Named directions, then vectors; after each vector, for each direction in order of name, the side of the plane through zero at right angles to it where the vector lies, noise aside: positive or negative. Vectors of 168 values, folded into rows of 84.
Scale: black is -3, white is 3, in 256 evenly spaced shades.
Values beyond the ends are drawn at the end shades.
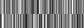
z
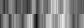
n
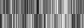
positive, positive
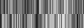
positive, positive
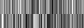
negative, positive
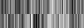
positive, negative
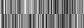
negative, negative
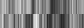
negative, positive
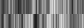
positive, negative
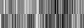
negative, negative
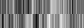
positive, negative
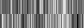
positive, positive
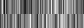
positive, positive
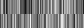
positive, positive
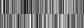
positive, positive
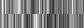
negative, positive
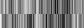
negative, negative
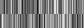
positive, positive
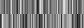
positive, positive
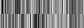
positive, negative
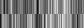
positive, positive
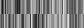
positive, negative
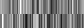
negative, positive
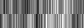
positive, positive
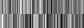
negative, positive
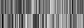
positive, negative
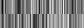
positive, negative
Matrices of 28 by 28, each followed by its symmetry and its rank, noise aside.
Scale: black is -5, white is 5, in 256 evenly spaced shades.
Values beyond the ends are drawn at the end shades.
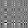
no symmetry, rank one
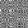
no symmetry, rank three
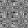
no symmetry, rank three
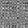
no symmetry, rank three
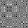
symmetric, rank two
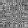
no symmetry, rank three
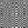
no symmetry, rank one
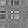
symmetric, rank one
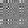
symmetric, rank one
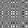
symmetric, rank one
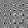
symmetric, rank two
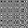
no symmetry, rank two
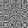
no symmetry, rank three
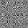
no symmetry, rank three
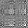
symmetric, rank two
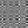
no symmetry, rank one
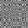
antisymmetric, rank two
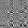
no symmetry, rank two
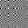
symmetric, rank one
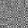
antisymmetric, rank two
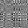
antisymmetric, rank two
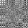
symmetric, rank two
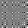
symmetric, rank one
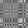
symmetric, rank one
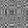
no symmetry, rank two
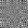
antisymmetric, rank two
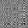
no symmetry, rank two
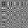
symmetric, rank one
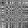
symmetric, rank one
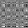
no symmetry, rank one
